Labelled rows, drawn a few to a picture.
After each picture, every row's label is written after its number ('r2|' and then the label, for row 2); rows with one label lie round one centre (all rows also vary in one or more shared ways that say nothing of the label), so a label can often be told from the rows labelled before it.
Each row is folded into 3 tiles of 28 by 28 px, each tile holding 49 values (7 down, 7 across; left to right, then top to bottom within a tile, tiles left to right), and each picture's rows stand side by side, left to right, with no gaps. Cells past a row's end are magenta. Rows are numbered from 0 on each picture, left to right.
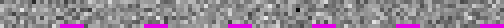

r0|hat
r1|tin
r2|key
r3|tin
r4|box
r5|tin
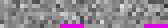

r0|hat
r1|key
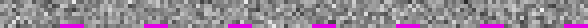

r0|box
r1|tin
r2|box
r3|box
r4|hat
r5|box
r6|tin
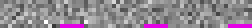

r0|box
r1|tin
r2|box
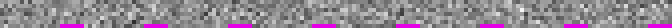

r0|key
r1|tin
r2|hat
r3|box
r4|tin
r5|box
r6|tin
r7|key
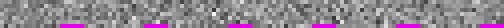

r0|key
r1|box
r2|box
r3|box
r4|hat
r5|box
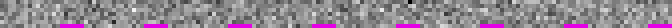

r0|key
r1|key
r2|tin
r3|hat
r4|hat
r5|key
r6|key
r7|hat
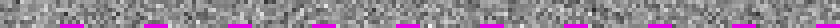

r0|key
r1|tin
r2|hat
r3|tin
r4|hat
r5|box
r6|hat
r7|hat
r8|key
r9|key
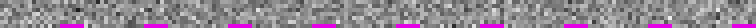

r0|box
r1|hat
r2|box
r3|box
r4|key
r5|box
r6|hat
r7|key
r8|hat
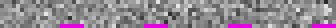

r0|tin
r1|box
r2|tin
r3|hat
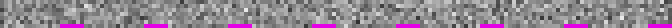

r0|tin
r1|box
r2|hat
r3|hat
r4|tin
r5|tin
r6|box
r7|key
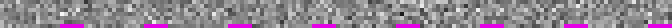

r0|hat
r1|hat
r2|tin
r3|key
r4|box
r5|key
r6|tin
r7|hat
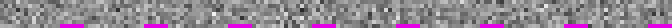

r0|key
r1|key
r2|box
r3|box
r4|box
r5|key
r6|box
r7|tin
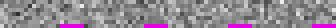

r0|hat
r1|key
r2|hat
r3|tin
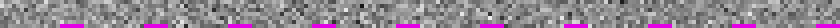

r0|key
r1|box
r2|box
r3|box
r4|tin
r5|hat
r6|key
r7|hat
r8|box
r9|hat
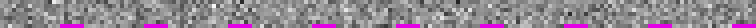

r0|box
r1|tin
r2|hat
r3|box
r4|tin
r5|box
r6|key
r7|key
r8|tin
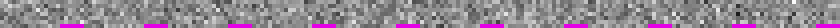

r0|tin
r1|box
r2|box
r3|key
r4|box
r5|box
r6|hat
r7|tin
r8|hat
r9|hat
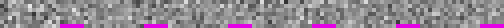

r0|box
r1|key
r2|hat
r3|tin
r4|tin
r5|box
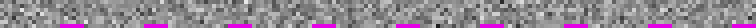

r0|hat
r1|box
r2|hat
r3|tin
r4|hat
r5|box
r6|key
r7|hat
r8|key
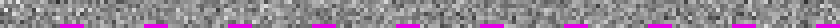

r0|key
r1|key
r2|box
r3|tin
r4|hat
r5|hat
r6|key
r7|hat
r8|hat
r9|tin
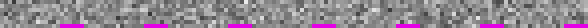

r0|hat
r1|key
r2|box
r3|tin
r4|box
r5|box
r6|key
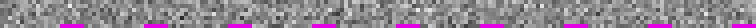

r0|box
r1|key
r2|box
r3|hat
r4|tin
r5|tin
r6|key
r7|tin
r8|key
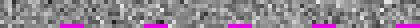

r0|tin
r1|key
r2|hat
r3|tin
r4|hat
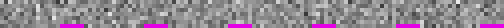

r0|key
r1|box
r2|key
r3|tin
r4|tin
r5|hat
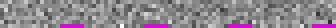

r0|key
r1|tin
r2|box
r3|key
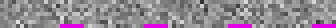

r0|box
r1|tin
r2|hat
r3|box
